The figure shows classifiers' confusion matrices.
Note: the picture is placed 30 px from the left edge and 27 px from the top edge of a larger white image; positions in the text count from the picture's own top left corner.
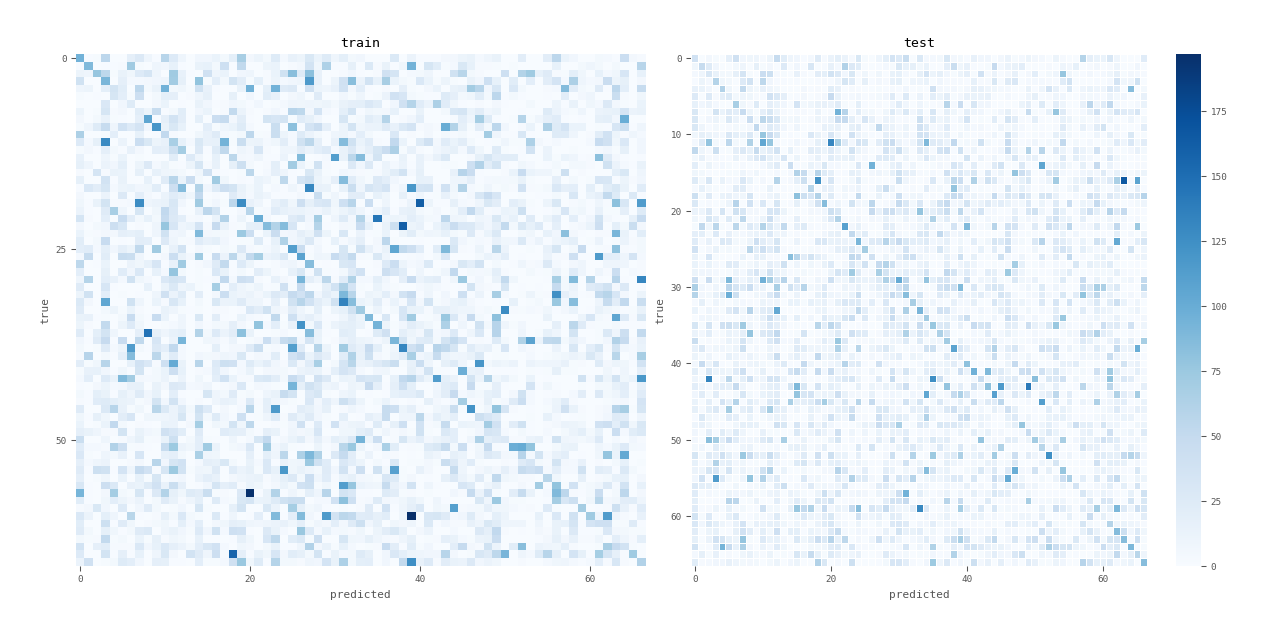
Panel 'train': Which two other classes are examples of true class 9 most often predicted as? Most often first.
43, 25
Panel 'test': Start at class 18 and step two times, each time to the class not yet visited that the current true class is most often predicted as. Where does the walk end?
47
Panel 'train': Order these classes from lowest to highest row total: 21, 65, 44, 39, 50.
44, 50, 39, 21, 65
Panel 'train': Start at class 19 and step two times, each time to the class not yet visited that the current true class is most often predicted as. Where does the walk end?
47
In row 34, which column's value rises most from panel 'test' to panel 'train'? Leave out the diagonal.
63
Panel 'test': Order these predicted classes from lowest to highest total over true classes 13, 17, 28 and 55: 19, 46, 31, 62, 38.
19, 31, 62, 38, 46
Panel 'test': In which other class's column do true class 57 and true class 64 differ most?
4
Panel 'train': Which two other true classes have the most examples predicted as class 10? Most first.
4, 22
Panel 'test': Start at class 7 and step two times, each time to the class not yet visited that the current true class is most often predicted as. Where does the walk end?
35
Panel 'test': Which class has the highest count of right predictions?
52
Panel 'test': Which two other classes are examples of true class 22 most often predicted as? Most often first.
40, 65
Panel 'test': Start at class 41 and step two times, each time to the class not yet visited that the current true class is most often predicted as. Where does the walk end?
49
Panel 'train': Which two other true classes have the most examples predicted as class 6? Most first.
38, 39
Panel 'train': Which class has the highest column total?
31
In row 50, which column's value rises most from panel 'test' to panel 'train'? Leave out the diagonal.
33
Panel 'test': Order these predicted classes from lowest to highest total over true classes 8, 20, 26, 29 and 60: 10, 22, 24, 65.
65, 22, 24, 10
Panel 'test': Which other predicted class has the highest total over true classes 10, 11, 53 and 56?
20
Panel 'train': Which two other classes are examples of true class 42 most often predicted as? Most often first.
66, 5
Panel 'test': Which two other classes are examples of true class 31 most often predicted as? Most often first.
5, 57
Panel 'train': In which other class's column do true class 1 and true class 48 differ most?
39
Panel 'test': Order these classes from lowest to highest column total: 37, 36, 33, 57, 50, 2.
50, 36, 57, 2, 33, 37
